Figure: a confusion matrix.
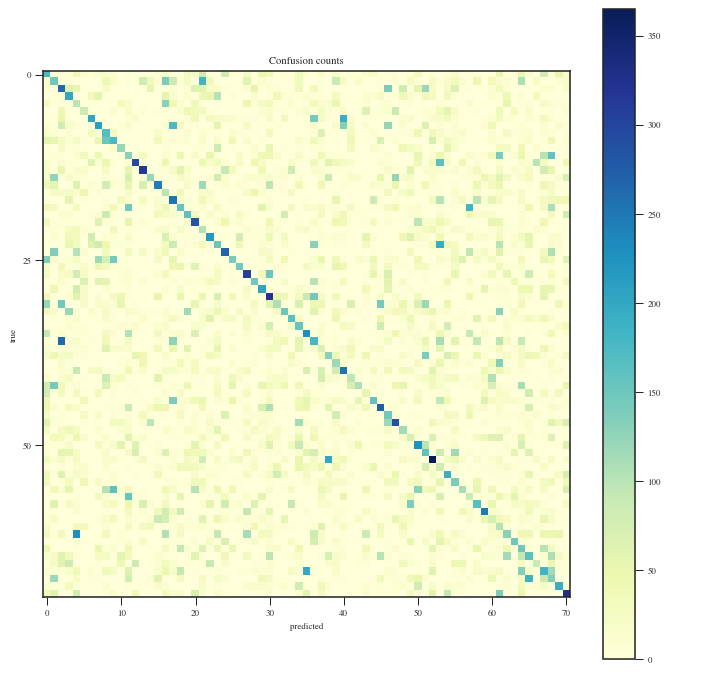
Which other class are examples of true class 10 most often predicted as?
23
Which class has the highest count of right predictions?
52
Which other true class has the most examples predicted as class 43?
62
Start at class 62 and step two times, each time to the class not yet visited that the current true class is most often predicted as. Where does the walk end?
16
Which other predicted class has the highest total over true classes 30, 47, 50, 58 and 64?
34
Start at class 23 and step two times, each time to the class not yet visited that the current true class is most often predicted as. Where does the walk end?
51
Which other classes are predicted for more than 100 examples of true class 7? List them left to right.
17, 40, 46
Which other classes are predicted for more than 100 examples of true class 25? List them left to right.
0, 7, 9
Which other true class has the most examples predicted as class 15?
60
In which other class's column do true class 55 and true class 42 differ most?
1
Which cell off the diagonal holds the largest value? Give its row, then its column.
36, 2
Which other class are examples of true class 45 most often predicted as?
30
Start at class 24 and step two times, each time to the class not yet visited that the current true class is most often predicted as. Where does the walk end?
21
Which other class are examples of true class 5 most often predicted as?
47
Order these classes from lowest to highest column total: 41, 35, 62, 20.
41, 62, 35, 20
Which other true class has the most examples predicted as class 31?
54
